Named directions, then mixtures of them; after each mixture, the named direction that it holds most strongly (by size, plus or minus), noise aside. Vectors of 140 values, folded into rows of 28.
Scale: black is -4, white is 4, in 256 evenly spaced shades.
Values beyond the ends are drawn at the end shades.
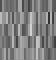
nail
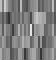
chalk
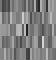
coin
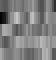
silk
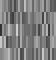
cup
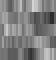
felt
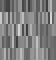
nail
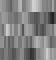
felt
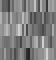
coin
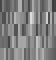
nail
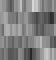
felt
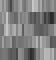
felt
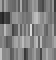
chalk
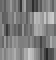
felt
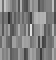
chalk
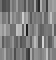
coin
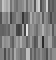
coin
